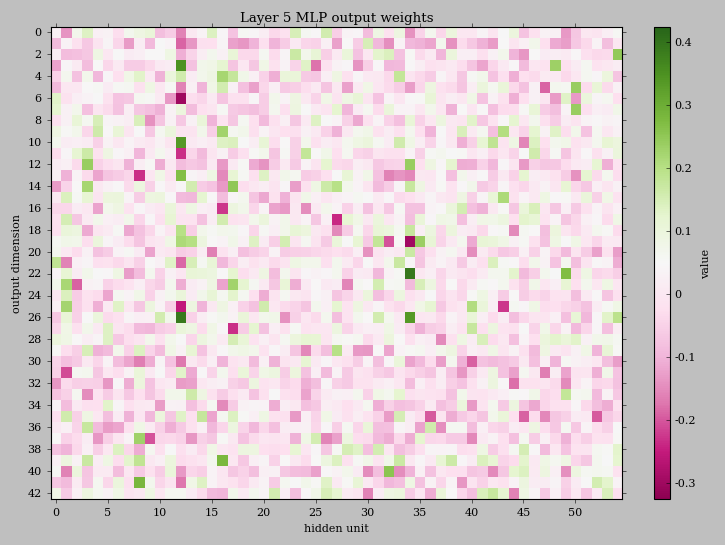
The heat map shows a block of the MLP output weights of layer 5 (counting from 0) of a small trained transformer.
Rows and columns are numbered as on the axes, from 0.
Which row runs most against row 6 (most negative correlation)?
3
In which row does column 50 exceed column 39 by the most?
5
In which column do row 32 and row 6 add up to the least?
12
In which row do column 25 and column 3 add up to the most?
14
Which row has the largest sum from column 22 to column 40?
39
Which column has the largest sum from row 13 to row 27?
1
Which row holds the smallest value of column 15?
20
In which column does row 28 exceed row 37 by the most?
9
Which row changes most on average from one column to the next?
35
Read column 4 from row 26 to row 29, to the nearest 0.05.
0.1 0 0.05 -0.1
